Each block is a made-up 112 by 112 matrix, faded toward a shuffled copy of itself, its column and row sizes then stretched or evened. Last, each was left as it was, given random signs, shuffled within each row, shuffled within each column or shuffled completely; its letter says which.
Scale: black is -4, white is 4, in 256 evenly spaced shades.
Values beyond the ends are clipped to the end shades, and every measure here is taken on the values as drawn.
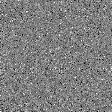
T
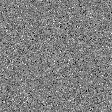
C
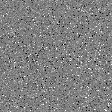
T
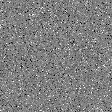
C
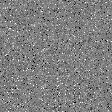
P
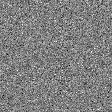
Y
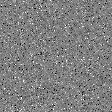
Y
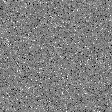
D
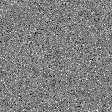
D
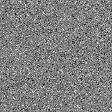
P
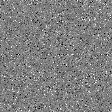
C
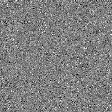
P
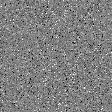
Y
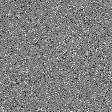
D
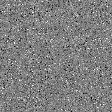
T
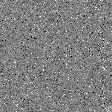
Y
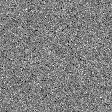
D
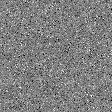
D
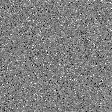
D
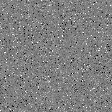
Y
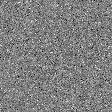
D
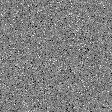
D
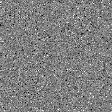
P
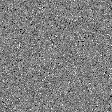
Y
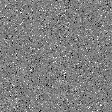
Y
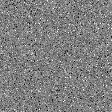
T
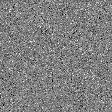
Y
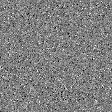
C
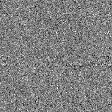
P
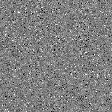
P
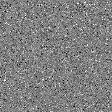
T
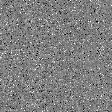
T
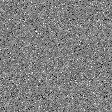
C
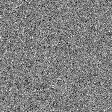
D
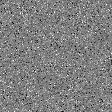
D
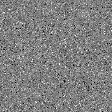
T
